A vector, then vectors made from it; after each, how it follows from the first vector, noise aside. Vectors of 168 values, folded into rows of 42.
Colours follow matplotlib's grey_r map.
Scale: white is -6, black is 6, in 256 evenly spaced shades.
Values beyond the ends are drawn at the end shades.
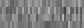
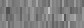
partly zeroed.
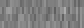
negated, shrunk.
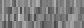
reversed, negated.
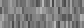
wrapped around, negated.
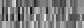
reversed, scaled up.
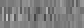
reversed, negated, partly zeroed.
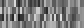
reversed, scaled up.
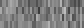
negated.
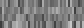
wrapped around, negated.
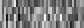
reversed, scaled up.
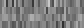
wrapped around, negated.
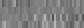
reversed, partly zeroed.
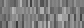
wrapped around, negated.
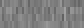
negated, shrunk.
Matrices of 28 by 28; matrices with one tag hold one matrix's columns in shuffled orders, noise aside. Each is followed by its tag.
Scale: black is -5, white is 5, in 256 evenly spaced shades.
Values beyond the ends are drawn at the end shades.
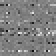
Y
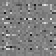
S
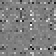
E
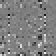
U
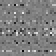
Y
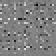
S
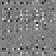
E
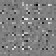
S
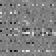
Y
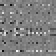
Y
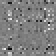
E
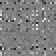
E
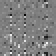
U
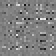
S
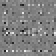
Y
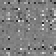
E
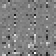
U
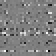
Y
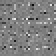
S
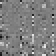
U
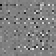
S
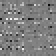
S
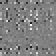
E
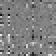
U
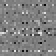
Y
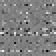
Y
